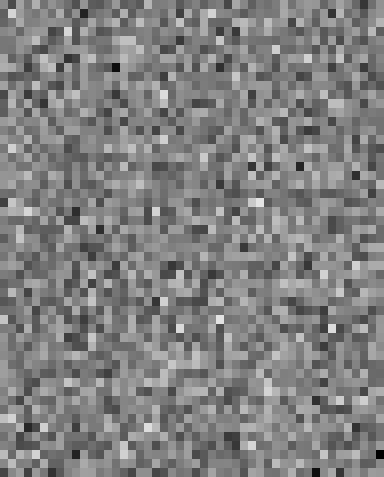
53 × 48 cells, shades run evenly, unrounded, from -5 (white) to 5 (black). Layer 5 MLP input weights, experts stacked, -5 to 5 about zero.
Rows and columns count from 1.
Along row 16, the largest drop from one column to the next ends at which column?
46
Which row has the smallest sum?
40
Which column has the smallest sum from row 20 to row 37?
17
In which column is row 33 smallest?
43
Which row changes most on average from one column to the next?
37
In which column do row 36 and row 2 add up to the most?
11
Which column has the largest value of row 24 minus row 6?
10
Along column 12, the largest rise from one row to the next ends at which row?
32
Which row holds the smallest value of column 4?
24
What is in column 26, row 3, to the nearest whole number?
-2
